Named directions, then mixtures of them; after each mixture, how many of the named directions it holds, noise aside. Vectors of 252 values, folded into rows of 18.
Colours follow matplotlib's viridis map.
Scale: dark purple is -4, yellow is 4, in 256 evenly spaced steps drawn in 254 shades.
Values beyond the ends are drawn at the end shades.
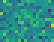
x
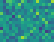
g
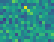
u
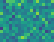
one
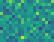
one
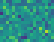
two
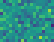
one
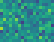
three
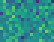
one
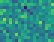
one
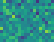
one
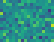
one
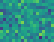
three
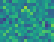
three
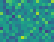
one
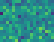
three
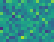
one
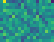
three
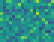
one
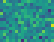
one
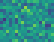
two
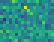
one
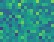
three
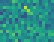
one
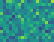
one
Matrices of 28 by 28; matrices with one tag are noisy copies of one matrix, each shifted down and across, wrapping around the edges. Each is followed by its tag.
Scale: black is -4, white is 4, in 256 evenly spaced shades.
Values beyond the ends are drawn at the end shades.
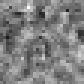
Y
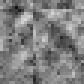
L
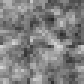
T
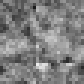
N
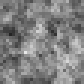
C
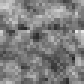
N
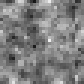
T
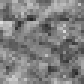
N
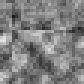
L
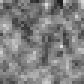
Y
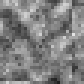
L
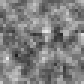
Y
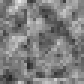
L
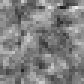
T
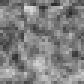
N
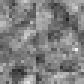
L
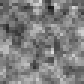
Y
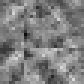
L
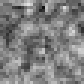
Y
